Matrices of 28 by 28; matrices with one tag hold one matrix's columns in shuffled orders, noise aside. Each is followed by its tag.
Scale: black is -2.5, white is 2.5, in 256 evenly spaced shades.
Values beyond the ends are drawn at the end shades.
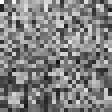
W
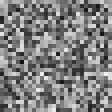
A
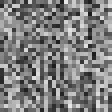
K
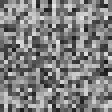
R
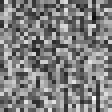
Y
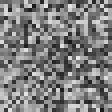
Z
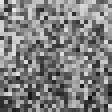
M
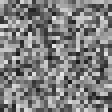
A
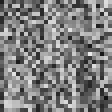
K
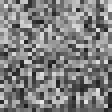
W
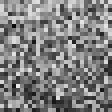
M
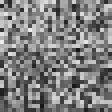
W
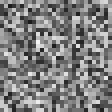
A
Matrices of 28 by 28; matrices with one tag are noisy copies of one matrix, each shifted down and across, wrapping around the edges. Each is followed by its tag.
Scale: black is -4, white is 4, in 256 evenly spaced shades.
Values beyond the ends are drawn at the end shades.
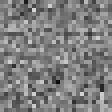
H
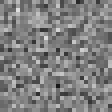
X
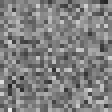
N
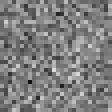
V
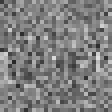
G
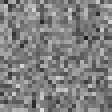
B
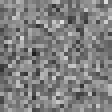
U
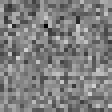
H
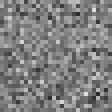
N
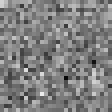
H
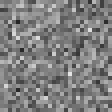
V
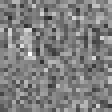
G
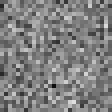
V
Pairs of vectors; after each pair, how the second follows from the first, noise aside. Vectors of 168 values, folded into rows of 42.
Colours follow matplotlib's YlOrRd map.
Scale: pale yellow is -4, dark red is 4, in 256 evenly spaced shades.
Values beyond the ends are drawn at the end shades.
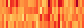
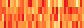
negated.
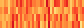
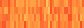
negated, shrunk.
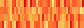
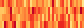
negated.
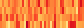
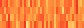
negated, shrunk.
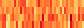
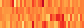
reversed, partly zeroed.
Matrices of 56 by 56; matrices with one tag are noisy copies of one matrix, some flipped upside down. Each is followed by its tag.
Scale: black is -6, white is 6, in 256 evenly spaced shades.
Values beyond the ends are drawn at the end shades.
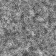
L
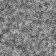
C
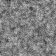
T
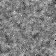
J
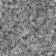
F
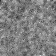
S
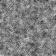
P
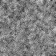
S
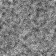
F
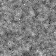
L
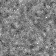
T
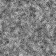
T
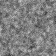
T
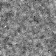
J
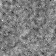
F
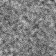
F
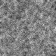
S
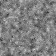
T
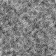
F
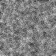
P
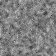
T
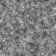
P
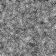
P
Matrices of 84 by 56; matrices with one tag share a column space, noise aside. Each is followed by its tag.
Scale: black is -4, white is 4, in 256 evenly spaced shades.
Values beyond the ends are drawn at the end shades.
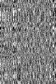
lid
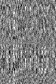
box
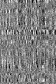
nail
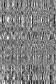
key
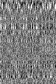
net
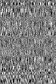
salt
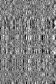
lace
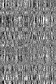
key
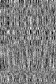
nail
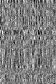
nail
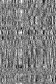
nail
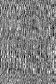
box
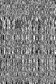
lace
